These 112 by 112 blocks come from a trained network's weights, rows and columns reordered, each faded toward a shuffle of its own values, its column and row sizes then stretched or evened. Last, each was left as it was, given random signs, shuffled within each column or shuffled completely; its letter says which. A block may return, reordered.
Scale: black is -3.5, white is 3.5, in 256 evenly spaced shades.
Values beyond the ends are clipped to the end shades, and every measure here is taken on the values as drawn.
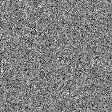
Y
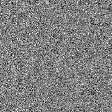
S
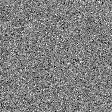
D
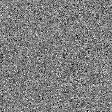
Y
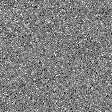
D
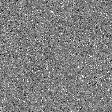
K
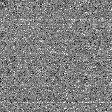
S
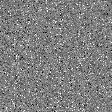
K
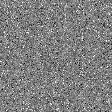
K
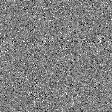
Y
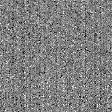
S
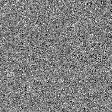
Y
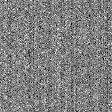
S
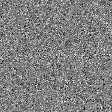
Y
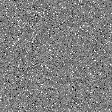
K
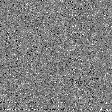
Y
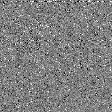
S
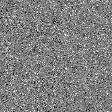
K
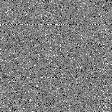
Y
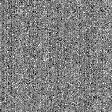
S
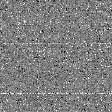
S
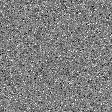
D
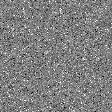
K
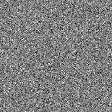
S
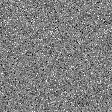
D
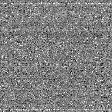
S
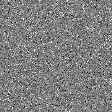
K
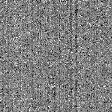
S
